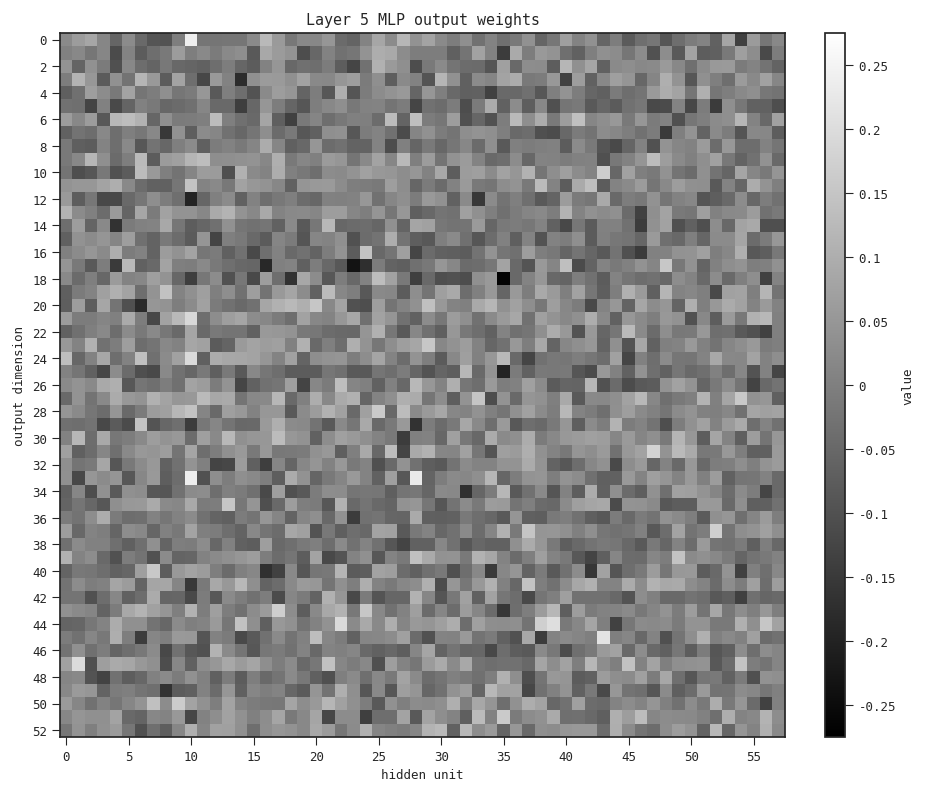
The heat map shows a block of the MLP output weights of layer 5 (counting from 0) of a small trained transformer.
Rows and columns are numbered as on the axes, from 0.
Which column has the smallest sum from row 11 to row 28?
23
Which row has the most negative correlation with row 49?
31
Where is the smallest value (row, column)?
18, 35
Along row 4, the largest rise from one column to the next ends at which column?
22
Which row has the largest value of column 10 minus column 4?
0
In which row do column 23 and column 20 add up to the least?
17
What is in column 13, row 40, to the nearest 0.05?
-0.05
